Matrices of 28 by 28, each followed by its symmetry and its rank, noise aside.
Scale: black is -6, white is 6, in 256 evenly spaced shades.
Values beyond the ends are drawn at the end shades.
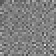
symmetric, rank four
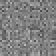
antisymmetric, rank six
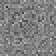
symmetric, rank eight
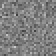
no symmetry, rank eight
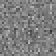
no symmetry, rank eight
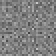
antisymmetric, rank four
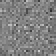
no symmetry, rank six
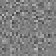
antisymmetric, rank four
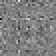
antisymmetric, rank four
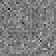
symmetric, rank six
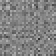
symmetric, rank four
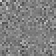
no symmetry, rank six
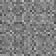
antisymmetric, rank four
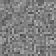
antisymmetric, rank eight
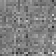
no symmetry, rank four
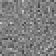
symmetric, rank six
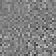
no symmetry, rank six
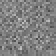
symmetric, rank four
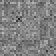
symmetric, rank six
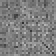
symmetric, rank six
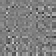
antisymmetric, rank four
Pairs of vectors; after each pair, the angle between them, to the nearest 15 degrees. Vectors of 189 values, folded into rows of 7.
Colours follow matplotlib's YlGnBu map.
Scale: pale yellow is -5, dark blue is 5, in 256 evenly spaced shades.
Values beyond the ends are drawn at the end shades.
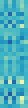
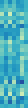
150 degrees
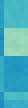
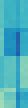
135 degrees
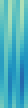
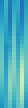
165 degrees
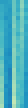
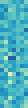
105 degrees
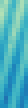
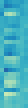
120 degrees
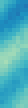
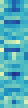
75 degrees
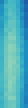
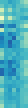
120 degrees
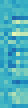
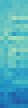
120 degrees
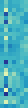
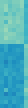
75 degrees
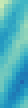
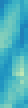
150 degrees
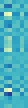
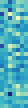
75 degrees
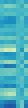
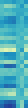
15 degrees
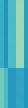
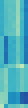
60 degrees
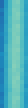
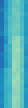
15 degrees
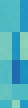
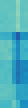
60 degrees
